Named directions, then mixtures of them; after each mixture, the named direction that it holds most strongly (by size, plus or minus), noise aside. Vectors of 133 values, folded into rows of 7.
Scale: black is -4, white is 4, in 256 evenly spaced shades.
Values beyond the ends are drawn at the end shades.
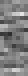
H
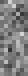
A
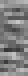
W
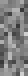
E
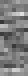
H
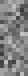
E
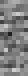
H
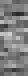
H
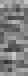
W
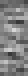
W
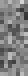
E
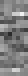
H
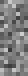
A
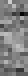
H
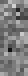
A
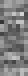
W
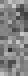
A
